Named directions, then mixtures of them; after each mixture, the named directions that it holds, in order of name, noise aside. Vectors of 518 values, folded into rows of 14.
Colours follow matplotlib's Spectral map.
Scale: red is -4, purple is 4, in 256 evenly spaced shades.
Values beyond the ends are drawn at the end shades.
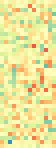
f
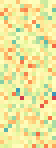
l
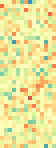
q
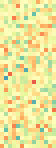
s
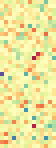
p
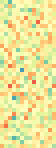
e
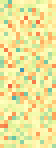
e.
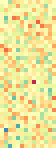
e, l, s.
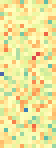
p, q, s.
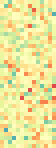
e, f, l.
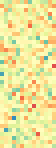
e, l, q.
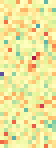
l, p.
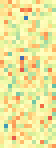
e, l, s.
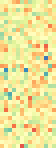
q, s.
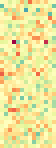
l, q, s.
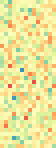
e.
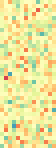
s.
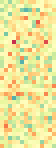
e, l, q.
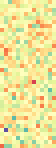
e, l, s.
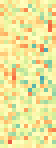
f.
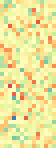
e, l.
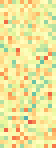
e, q, s.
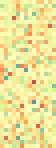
s.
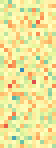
e.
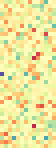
p.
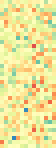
f, p.
